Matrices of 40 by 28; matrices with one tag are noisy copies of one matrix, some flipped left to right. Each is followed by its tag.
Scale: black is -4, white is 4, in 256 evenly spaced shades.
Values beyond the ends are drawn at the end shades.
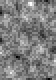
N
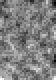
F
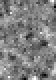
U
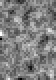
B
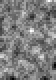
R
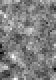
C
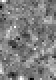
U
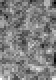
F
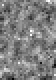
R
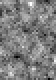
N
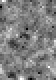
U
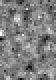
B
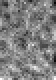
F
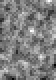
R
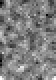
F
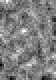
R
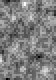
N
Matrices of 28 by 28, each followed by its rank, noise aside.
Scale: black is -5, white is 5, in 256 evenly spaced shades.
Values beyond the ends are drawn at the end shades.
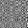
four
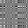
one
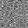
six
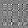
two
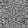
six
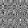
three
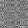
three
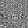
three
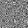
six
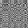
three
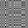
one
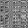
three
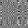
two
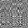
four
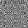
three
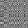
two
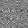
four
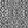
three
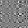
three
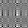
one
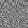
four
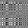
one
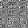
four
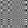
one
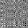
three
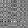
two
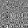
four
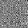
six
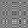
one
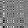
one
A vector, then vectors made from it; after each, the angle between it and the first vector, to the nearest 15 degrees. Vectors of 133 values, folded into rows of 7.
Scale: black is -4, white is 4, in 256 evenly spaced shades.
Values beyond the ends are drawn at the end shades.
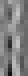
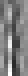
150 degrees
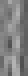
30 degrees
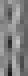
15 degrees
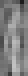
60 degrees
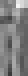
45 degrees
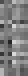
60 degrees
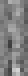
30 degrees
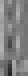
45 degrees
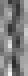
150 degrees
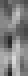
45 degrees
